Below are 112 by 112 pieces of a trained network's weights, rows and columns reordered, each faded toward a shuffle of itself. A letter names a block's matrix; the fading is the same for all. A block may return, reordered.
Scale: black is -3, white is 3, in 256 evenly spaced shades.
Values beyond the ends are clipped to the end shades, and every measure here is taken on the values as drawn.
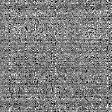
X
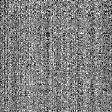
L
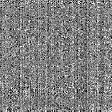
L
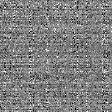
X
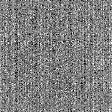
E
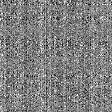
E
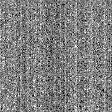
E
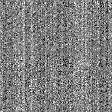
E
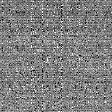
X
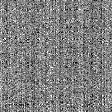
E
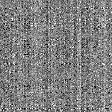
E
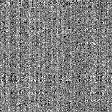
E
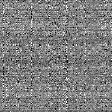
X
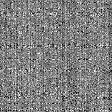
L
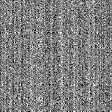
E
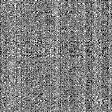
L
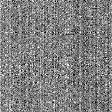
L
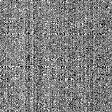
E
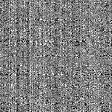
E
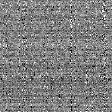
X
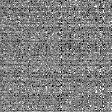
X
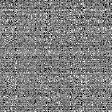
X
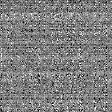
X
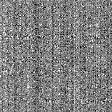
E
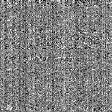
L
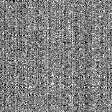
E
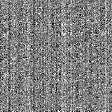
L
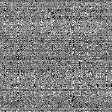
X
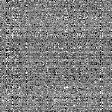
X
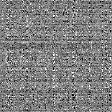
X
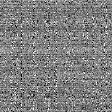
X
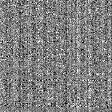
E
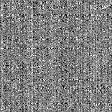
E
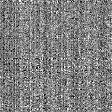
E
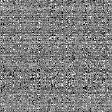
X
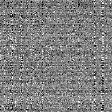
X
